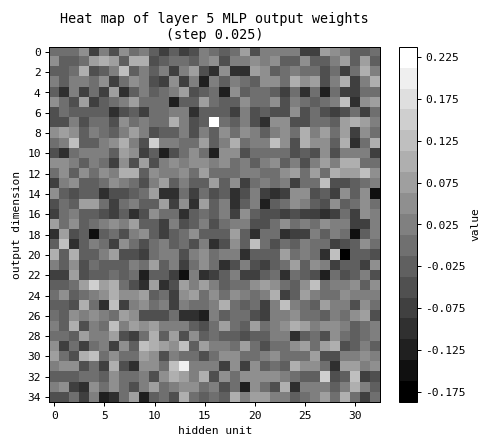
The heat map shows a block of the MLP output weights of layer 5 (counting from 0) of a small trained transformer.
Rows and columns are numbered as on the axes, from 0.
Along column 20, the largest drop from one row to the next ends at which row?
20
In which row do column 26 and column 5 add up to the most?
23
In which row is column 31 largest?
12
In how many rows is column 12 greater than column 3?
16
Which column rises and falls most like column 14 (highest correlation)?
21
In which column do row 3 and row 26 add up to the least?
15
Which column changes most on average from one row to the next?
27
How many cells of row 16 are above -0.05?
17
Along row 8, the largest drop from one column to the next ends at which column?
30
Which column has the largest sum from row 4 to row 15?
29
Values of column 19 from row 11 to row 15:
0.025 0.025 -0.075 -0.05 -0.025
